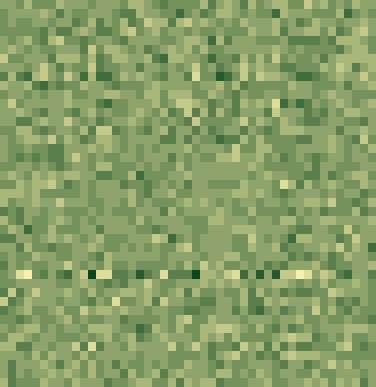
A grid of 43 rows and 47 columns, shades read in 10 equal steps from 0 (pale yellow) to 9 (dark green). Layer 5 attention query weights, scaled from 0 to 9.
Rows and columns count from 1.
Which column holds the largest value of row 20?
18
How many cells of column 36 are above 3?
32
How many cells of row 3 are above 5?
5
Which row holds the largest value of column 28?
9
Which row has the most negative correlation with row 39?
31
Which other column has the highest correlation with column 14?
13
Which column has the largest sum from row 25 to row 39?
25
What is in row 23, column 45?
6
